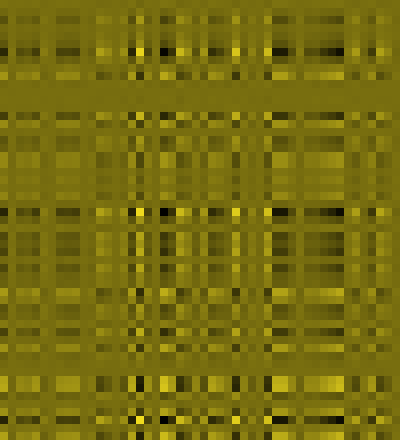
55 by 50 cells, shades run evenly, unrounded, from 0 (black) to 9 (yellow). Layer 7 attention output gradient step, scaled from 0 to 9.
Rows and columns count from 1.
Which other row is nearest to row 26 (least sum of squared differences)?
2
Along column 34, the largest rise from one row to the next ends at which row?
53
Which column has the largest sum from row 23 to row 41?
18
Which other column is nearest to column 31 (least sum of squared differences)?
4
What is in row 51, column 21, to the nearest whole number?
5
